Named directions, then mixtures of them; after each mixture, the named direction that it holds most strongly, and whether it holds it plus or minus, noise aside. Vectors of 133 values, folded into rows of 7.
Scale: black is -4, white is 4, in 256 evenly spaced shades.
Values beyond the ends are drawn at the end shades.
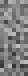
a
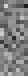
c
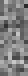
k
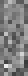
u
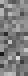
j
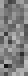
u, minus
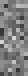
c, minus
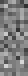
c, plus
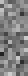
j, plus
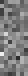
j, minus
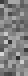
j, minus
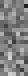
k, plus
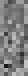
u, minus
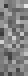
c, minus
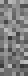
a, plus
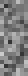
u, minus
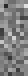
c, minus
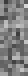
k, minus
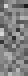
c, plus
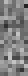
k, plus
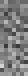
a, minus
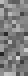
j, plus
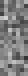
k, plus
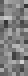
k, plus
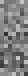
a, plus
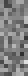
u, minus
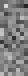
c, plus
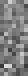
u, plus
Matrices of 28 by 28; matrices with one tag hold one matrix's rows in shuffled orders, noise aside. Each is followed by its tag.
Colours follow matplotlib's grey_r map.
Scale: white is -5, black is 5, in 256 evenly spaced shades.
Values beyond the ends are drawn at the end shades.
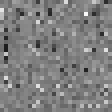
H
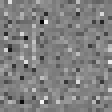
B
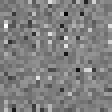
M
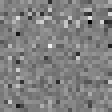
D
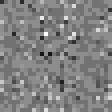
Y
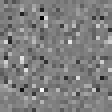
B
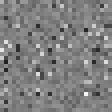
H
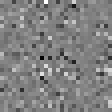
Y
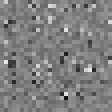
M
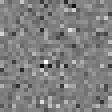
Y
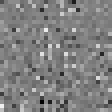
Y
